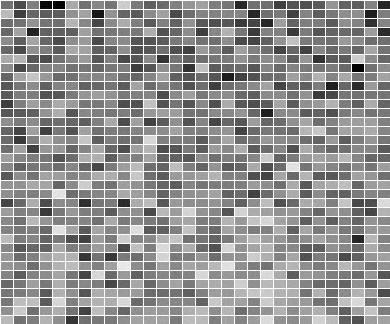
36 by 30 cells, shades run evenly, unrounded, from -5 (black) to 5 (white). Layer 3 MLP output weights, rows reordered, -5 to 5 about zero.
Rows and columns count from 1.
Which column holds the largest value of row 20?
11
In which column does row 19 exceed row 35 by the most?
23
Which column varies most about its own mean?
21
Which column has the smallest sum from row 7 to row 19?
15
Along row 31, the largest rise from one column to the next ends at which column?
8
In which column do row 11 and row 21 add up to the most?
7
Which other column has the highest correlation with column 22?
5
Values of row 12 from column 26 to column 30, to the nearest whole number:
2 0 -1 2 -1
